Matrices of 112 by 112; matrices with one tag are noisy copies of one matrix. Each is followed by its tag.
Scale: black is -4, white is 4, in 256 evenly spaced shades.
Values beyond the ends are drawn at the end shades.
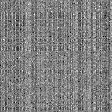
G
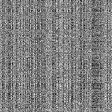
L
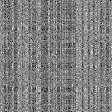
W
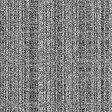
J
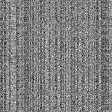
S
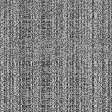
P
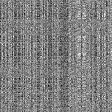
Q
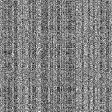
W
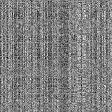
Q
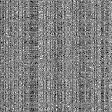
J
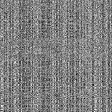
P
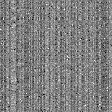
S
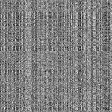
G
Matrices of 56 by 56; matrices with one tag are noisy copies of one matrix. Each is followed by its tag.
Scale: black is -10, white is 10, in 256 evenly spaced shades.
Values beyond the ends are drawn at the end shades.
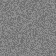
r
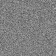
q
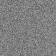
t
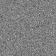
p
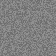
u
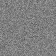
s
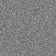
u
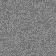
u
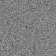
t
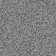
u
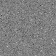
q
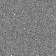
p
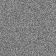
r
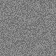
r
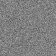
r
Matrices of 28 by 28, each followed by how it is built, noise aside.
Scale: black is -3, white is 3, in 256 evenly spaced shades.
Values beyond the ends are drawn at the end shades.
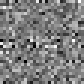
uneven rows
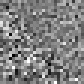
lower triangular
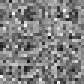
blocks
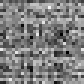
blocks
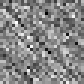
Toeplitz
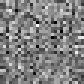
blocks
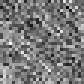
Toeplitz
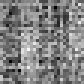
blocks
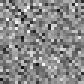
Toeplitz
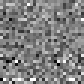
uneven rows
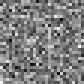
noise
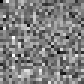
noise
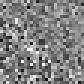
lower triangular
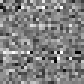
uneven rows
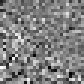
lower triangular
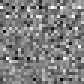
uneven rows
